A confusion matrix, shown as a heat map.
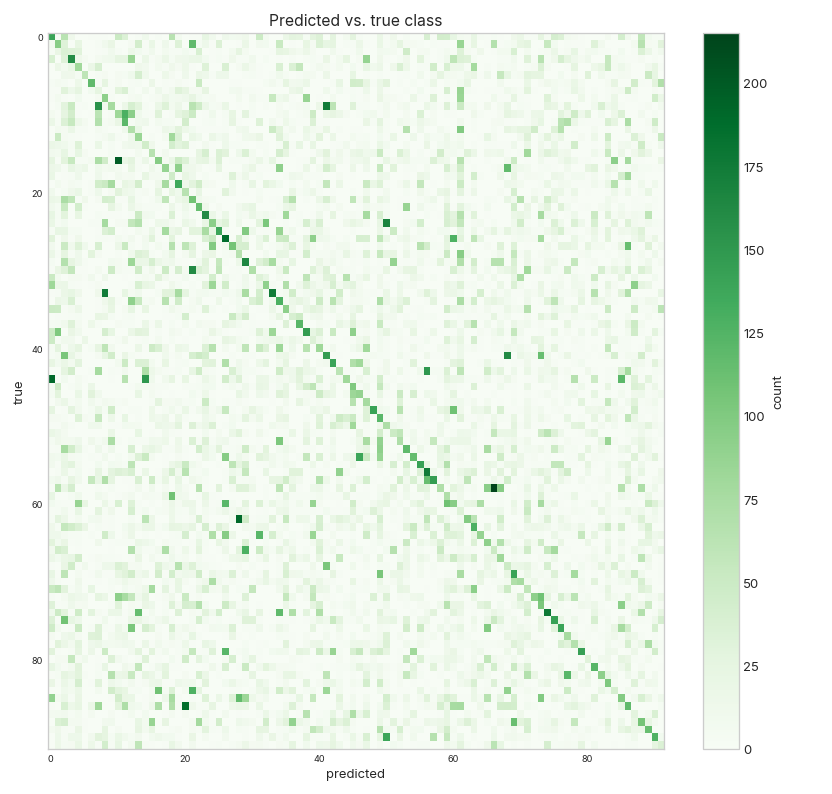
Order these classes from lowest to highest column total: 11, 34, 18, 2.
11, 18, 34, 2
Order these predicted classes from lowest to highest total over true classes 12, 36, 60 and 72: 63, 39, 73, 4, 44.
44, 63, 4, 39, 73
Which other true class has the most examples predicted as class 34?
74
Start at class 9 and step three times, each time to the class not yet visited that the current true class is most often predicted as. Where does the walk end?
19
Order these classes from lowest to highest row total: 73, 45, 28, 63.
45, 28, 73, 63
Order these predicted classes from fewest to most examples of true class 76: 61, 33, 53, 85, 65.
33, 61, 53, 85, 65
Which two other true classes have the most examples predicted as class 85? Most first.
44, 73
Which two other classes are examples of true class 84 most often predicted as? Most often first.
21, 16
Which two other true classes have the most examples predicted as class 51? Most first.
29, 66
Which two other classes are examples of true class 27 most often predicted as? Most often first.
86, 24
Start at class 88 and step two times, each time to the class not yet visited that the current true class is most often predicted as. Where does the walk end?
49
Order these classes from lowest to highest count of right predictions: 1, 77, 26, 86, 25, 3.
77, 1, 86, 25, 3, 26
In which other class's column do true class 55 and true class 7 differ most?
61
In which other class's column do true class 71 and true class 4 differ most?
15
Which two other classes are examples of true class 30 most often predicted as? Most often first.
21, 71
